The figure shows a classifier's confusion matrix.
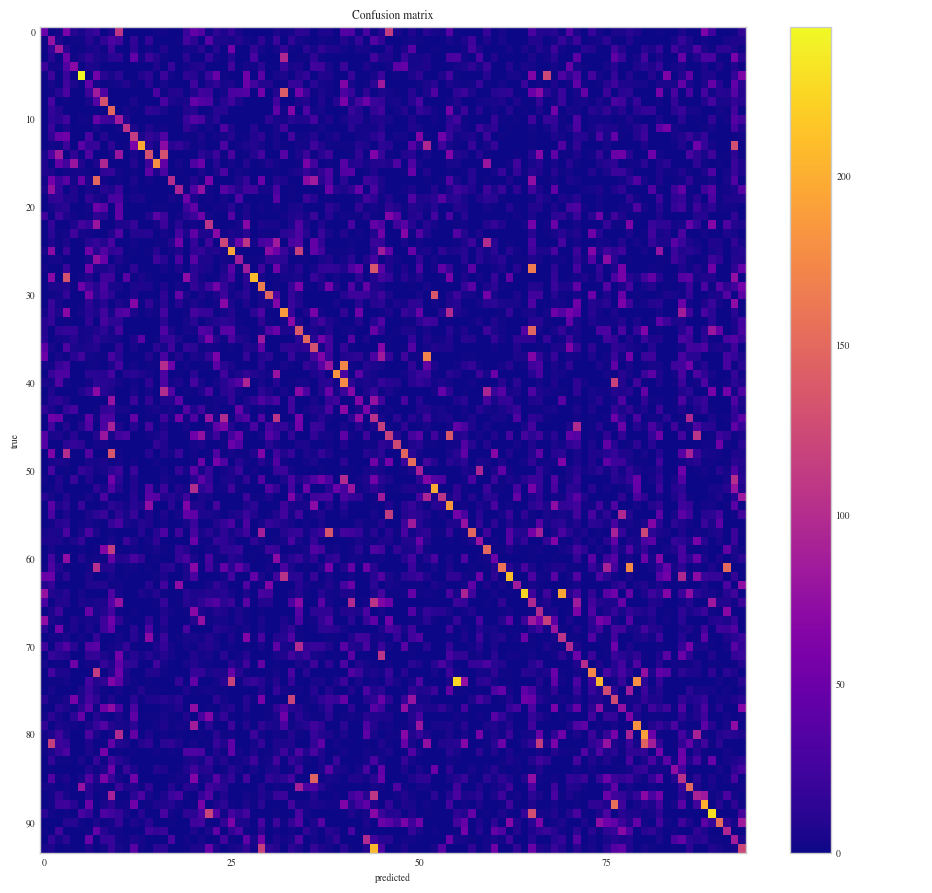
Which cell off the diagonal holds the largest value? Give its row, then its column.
74, 55
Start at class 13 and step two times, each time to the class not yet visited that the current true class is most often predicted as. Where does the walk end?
43
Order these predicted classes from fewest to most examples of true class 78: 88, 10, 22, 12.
10, 88, 12, 22
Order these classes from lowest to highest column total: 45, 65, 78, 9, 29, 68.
78, 68, 29, 45, 9, 65
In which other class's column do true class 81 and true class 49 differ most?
80
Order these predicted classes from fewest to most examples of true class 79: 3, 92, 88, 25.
3, 25, 88, 92
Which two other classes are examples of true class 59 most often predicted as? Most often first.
9, 8
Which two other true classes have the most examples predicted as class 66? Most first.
81, 57
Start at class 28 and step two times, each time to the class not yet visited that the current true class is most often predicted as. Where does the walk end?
32
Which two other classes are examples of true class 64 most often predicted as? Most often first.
69, 56
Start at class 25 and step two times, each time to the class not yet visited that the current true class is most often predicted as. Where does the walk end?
65
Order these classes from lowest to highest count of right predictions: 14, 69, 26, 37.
37, 26, 69, 14
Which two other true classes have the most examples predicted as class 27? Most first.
24, 40
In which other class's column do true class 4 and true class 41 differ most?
16
